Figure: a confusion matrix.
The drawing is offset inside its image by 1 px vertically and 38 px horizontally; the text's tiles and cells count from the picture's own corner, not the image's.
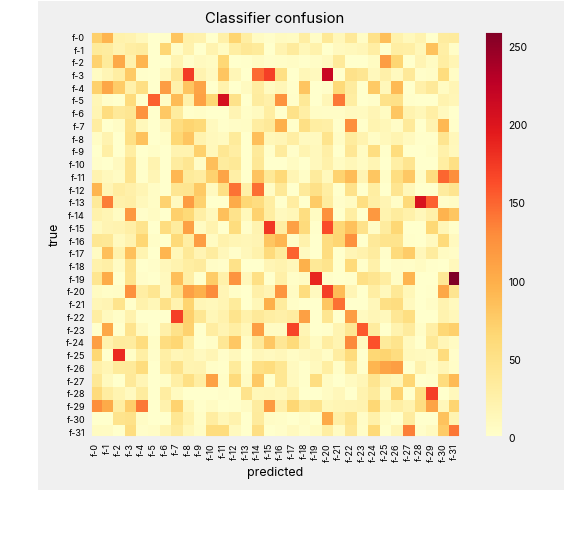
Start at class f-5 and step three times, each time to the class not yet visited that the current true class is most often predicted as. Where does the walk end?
f-20
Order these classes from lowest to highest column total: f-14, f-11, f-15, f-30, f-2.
f-2, f-11, f-15, f-30, f-14
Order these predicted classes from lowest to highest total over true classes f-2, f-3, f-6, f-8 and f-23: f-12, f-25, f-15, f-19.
f-19, f-12, f-25, f-15
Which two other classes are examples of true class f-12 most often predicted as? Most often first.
f-14, f-0
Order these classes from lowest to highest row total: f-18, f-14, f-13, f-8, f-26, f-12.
f-18, f-8, f-26, f-12, f-14, f-13
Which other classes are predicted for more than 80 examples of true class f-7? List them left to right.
f-16, f-22, f-30
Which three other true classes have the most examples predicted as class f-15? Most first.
f-3, f-29, f-21
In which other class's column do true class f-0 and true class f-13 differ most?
f-28
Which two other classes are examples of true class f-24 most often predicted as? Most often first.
f-22, f-0
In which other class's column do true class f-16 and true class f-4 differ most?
f-6
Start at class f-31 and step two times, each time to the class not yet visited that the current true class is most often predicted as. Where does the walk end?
f-10
